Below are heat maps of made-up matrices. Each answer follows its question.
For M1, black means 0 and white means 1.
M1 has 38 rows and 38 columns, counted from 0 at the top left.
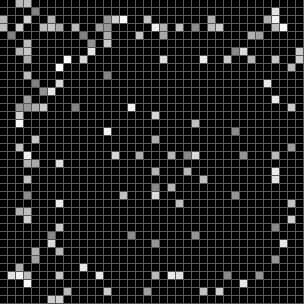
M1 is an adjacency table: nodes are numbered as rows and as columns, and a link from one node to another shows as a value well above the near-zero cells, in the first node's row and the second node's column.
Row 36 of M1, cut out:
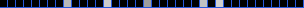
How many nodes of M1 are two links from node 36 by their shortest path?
8
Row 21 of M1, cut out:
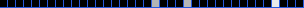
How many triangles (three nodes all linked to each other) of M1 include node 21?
2
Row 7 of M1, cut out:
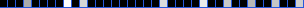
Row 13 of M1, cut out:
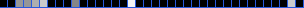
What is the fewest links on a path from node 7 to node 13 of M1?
2
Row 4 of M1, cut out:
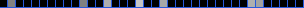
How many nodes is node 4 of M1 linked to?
7
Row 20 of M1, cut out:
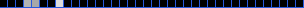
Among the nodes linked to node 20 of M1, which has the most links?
node 3
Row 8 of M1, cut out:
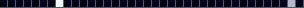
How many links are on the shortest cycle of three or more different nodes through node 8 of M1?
4
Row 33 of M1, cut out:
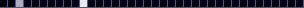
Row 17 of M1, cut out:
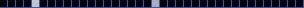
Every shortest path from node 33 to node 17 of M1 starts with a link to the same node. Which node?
node 10
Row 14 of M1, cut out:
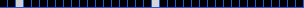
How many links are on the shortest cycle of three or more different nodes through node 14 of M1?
4
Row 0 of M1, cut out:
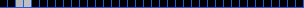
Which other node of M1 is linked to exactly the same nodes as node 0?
node 26
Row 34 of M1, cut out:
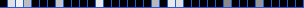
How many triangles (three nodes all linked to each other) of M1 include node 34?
7
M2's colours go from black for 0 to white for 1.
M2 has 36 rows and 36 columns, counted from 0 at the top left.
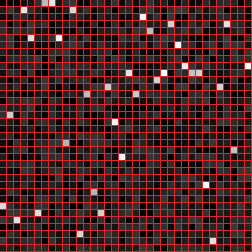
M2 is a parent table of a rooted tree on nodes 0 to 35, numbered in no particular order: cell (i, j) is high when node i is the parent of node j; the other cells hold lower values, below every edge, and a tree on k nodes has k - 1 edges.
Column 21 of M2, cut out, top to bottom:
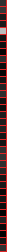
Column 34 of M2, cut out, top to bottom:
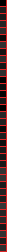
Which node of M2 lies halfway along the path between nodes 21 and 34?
5
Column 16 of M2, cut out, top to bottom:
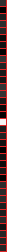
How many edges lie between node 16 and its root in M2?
9
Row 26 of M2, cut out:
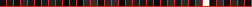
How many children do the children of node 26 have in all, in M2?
1
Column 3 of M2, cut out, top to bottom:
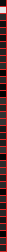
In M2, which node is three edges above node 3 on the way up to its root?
17
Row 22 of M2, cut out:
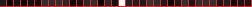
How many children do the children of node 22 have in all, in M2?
1
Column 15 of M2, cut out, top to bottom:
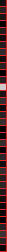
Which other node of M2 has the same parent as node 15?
31
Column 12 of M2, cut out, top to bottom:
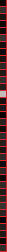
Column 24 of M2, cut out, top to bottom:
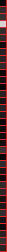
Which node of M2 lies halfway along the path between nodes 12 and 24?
10
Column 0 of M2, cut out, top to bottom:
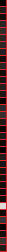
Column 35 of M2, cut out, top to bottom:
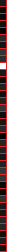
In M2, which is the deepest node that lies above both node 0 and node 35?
9
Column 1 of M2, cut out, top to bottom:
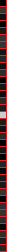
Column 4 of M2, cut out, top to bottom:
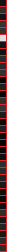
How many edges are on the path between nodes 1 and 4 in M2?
7
